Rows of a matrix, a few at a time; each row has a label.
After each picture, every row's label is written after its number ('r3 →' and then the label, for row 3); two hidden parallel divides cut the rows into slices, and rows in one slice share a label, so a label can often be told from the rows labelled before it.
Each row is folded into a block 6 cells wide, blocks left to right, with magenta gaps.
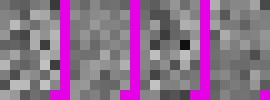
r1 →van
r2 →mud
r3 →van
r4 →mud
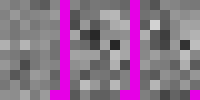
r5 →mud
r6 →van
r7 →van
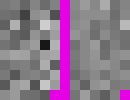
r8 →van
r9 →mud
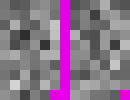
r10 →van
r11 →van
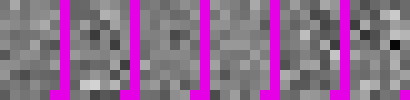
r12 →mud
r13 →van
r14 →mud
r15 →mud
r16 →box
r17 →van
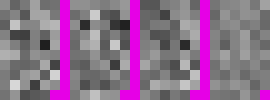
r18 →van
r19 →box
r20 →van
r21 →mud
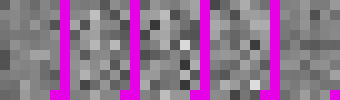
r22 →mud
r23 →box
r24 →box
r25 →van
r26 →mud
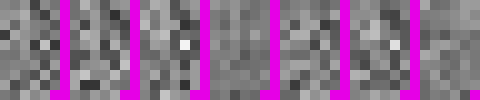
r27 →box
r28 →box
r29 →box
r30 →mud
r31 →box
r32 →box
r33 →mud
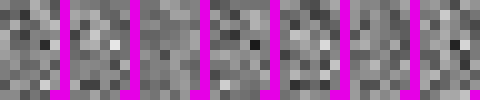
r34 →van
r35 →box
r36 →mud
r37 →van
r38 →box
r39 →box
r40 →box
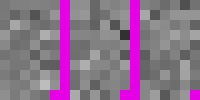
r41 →mud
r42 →mud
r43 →mud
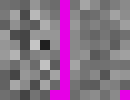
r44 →van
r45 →mud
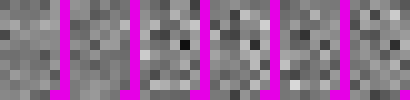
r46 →mud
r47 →mud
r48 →van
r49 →van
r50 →van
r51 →van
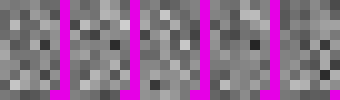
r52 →van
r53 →van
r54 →box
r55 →van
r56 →van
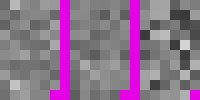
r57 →mud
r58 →mud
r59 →box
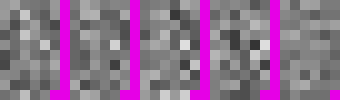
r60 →box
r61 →box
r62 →box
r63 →van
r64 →mud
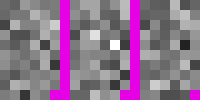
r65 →van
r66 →box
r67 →van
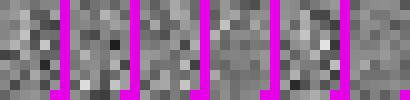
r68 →box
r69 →van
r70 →van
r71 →mud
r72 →box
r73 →mud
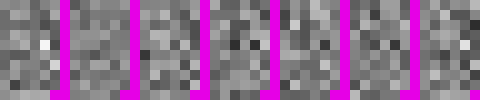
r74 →box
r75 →mud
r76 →box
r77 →van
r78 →van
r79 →van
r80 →box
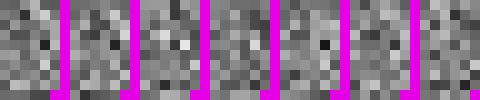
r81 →van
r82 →van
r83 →box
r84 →box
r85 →van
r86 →van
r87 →box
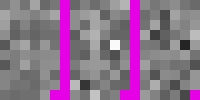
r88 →mud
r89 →box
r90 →van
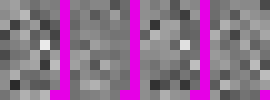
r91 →box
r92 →mud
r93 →box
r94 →van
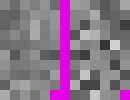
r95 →mud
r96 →box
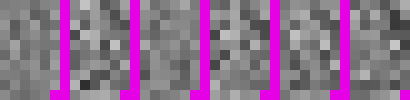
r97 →mud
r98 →box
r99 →mud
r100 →box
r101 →box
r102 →box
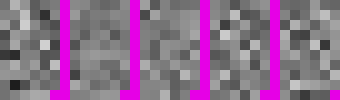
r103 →box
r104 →mud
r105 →mud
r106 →box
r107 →van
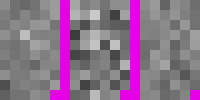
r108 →mud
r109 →box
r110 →mud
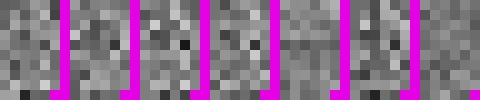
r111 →van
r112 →van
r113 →van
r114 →van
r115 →mud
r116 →van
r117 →mud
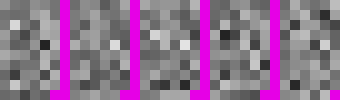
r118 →van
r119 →box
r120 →box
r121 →van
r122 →box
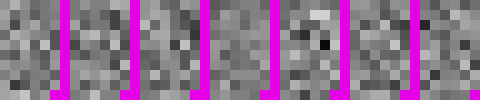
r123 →box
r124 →box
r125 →box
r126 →mud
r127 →van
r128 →box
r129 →van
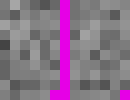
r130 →mud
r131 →mud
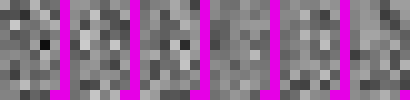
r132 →van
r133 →box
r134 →van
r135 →mud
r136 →box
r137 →box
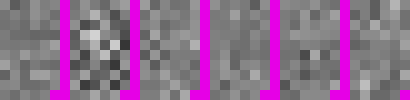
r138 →mud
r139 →box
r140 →mud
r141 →mud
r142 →mud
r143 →mud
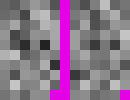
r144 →van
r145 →van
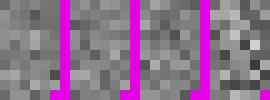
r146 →mud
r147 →mud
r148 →mud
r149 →box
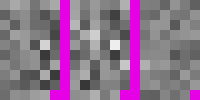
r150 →box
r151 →box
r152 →mud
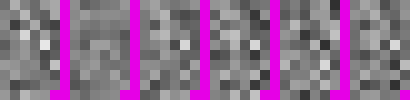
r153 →box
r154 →mud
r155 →box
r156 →box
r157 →van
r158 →box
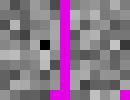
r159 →van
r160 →box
